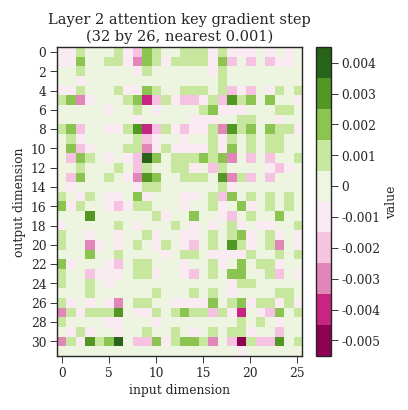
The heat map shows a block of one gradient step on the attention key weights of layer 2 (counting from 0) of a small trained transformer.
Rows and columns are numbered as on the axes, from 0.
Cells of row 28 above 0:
3
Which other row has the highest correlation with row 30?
27
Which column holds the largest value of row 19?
19
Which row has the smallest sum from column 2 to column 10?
5
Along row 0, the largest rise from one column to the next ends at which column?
9
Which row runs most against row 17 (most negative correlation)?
20
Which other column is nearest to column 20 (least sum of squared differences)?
1
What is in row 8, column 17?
-0.003
